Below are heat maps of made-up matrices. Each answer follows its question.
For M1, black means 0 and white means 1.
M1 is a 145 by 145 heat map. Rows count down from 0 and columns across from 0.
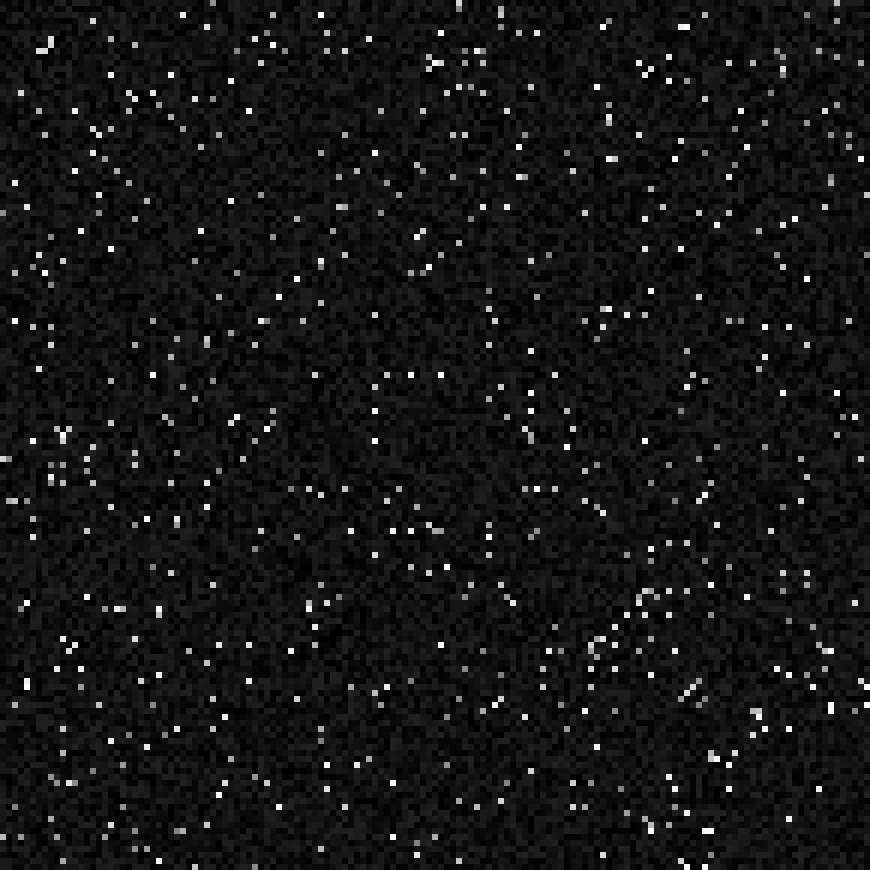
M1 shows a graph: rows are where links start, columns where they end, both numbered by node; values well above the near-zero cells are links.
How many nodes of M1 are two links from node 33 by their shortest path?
7
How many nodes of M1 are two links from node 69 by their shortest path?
9
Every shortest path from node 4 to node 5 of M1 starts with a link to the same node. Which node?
node 100
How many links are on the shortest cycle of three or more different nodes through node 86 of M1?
6
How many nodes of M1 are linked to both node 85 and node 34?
0
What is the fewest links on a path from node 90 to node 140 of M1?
6
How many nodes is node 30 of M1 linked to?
4
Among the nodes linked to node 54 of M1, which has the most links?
node 8
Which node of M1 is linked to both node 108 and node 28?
node 80
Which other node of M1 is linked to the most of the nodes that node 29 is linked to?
node 22
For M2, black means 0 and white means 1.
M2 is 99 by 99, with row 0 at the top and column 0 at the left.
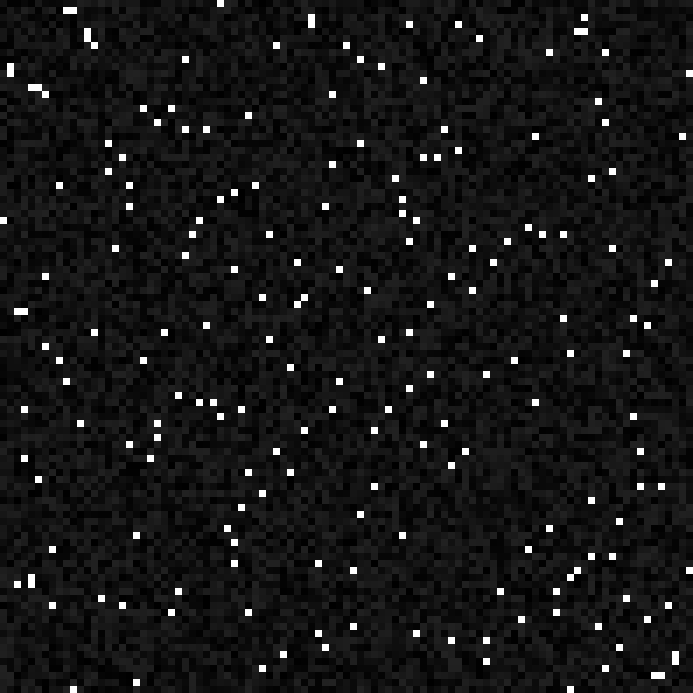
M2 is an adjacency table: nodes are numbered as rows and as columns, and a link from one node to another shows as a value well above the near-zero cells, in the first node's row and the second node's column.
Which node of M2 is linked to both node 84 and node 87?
node 79
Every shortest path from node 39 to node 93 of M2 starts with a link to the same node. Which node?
node 64
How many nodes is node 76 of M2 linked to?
2
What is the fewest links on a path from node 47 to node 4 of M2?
6
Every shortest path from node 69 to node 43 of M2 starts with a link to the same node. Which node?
node 53
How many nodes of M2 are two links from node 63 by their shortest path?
4
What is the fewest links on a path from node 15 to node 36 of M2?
5
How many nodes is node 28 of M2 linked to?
2
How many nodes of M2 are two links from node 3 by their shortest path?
5
